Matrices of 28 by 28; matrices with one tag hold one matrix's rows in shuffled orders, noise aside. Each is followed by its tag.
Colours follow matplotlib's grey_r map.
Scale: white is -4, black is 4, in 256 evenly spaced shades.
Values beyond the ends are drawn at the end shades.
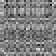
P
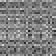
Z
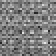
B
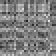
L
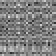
Z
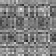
L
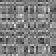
L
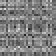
Z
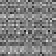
Z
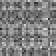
B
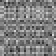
P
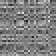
L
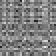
B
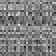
Z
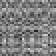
B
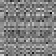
P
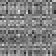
Z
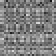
P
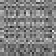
P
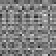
B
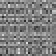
Z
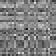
L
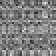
B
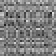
P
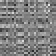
L
